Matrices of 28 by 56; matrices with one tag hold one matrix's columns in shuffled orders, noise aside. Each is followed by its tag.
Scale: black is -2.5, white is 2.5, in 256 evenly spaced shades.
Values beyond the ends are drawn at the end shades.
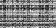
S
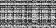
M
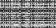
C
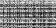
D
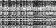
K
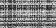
S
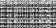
D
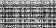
D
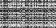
C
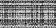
M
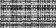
S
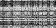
K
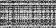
M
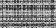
S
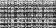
D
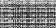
D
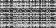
C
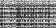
D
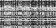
K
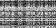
K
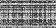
M
